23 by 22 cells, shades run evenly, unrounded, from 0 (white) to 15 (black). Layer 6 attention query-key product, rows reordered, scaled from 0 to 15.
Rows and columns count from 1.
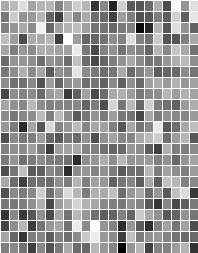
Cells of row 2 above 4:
19
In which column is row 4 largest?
7
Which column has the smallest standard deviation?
2
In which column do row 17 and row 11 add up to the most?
16
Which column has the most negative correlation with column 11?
14
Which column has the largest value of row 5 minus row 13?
17
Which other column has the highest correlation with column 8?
5
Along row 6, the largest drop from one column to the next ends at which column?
9
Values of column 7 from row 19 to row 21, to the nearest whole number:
6 5 5
